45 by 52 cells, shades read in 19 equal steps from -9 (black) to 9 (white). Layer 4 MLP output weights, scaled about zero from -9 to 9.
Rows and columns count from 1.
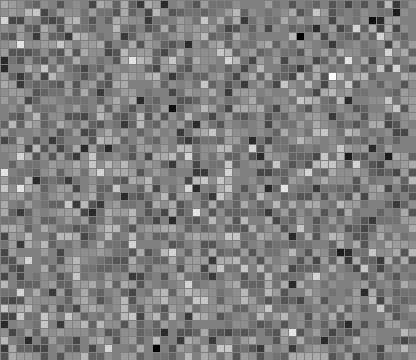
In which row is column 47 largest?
32
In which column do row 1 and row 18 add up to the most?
13
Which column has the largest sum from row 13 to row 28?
29
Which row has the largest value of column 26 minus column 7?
3
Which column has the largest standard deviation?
1
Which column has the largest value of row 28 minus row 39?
31
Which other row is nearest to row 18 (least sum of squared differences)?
41
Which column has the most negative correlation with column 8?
49
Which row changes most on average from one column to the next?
20
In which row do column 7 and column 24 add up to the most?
36
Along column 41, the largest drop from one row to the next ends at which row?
22
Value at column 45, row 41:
0
